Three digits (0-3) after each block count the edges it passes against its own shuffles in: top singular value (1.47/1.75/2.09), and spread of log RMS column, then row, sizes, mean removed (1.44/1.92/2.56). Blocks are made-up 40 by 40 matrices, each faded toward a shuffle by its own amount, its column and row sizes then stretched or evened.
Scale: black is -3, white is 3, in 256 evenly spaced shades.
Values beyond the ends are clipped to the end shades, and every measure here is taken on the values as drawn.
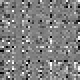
1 3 3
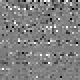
1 0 3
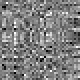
3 2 0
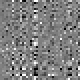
3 3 1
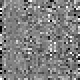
0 3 1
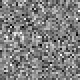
1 0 0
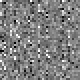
0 3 0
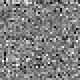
1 0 1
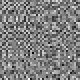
3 1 1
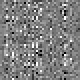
2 3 0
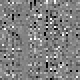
2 3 1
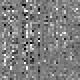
1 3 0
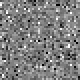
1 0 0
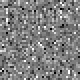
0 0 0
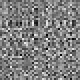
3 2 2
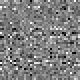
2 0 2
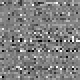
1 1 3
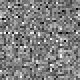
1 0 0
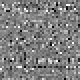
0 0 2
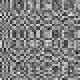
3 1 1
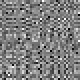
3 1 1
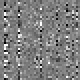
2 3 0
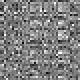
3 1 1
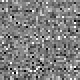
1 1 1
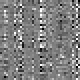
3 3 0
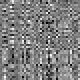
3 3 0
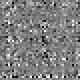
0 1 3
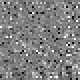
0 0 2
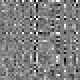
3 3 2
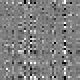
3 3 2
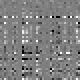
3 3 3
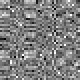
3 0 0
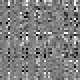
3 3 1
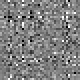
1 2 2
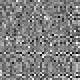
3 1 2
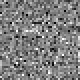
1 0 1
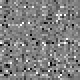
1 0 2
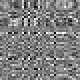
3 2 3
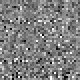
0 0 2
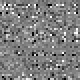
0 1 3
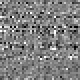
2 0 3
